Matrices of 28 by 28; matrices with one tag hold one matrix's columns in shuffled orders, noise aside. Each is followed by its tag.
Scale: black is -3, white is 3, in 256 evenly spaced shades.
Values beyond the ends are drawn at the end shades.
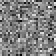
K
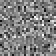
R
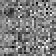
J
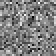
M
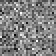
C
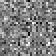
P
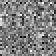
M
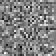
R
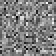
M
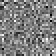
K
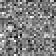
C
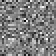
K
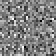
R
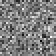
C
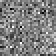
J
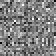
P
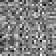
C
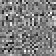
M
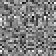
M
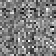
J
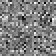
M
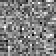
C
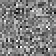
J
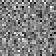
K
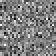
R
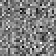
J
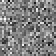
P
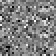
R
